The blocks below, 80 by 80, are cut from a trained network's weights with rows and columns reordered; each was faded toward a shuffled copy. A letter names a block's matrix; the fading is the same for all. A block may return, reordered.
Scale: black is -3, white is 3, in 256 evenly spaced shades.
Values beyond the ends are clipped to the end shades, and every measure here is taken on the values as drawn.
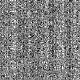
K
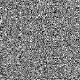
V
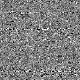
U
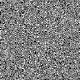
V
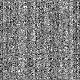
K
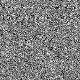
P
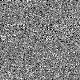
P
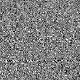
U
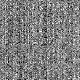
K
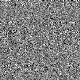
U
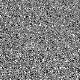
U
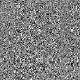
V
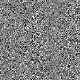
V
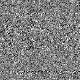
U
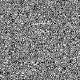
P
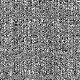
K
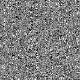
V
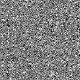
V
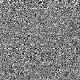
U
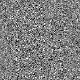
V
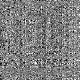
K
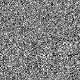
U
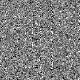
V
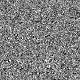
P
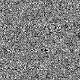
U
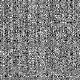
K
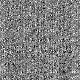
K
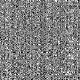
K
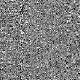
V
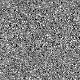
U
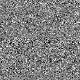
U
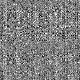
K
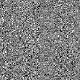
V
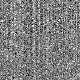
K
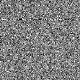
U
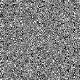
V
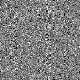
V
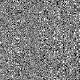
V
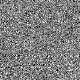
P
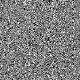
V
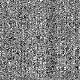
K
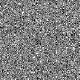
V
